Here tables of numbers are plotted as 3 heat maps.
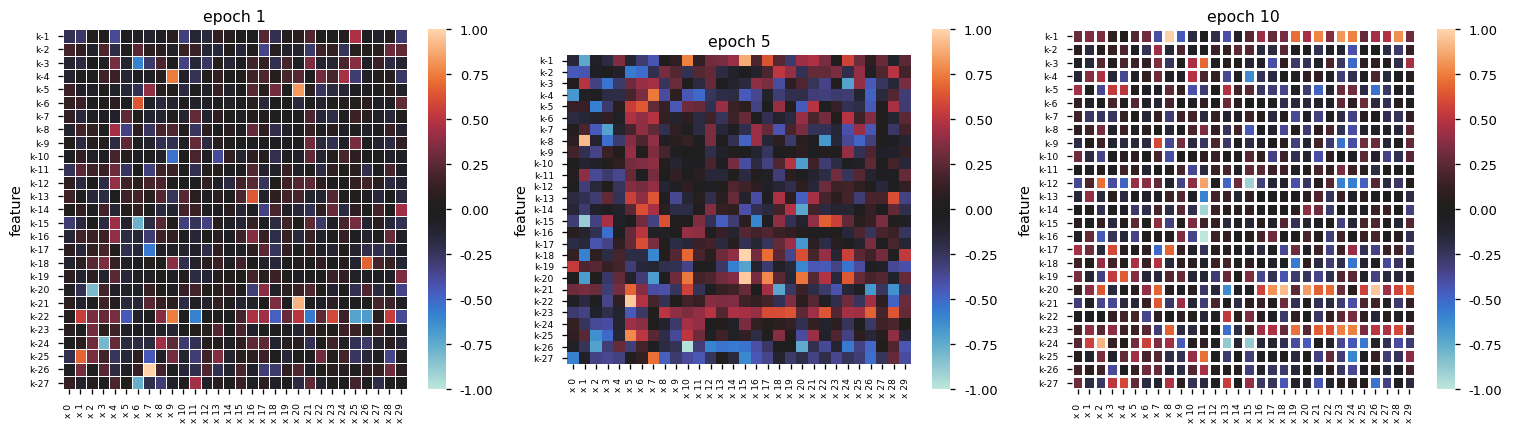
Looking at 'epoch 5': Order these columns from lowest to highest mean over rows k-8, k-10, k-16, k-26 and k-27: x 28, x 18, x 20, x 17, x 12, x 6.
x 20, x 17, x 12, x 18, x 28, x 6
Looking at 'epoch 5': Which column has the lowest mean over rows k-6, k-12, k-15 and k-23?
x 1
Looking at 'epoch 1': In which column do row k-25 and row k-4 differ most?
x 1
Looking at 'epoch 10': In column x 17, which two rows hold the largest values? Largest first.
k-20, k-23
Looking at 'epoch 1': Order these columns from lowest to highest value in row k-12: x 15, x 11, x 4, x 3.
x 3, x 11, x 15, x 4
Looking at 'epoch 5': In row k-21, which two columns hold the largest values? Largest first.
x 5, x 10
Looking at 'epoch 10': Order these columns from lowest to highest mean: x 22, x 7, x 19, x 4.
x 19, x 22, x 4, x 7
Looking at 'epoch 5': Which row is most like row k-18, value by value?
k-20
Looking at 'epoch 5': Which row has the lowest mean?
k-26
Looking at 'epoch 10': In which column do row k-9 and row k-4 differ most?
x 10
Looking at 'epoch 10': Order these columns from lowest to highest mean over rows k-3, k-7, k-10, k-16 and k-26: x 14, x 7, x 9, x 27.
x 27, x 14, x 9, x 7
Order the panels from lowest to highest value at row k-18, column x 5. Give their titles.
epoch 5, epoch 1, epoch 10
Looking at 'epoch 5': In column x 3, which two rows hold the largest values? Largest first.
k-15, k-13
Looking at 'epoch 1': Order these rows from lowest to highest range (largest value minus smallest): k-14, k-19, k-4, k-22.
k-19, k-14, k-4, k-22
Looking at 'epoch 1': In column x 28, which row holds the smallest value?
k-25
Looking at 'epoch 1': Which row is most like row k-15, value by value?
k-3
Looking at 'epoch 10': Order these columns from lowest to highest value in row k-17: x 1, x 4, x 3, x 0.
x 4, x 1, x 0, x 3
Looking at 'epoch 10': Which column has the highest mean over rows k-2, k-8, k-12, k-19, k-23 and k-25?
x 11
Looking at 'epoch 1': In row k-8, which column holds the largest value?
x 4
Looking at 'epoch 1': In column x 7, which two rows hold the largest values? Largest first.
k-26, k-5
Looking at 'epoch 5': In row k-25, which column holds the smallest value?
x 2
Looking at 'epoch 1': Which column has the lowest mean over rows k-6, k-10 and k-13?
x 9
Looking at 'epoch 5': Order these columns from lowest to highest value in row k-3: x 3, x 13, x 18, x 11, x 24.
x 24, x 3, x 18, x 11, x 13
